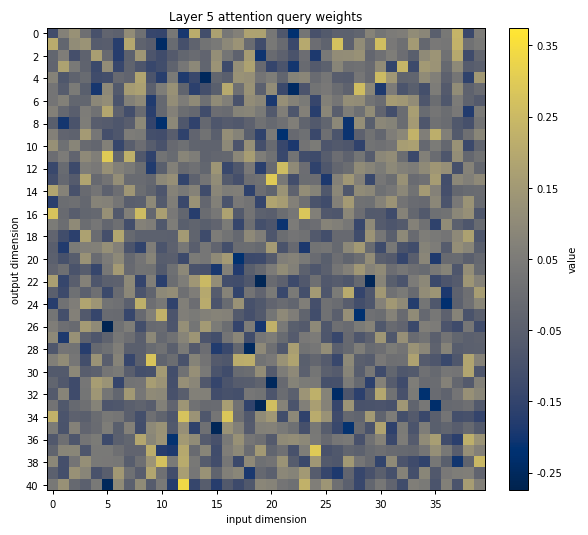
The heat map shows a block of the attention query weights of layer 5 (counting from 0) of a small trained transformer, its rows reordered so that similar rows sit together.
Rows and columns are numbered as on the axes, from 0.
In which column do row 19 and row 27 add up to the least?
1
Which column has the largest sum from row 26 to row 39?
12
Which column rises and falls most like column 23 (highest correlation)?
8
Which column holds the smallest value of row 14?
18
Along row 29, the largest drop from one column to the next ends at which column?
10
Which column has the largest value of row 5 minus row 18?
28
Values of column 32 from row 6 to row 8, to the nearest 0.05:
0.15 0 0
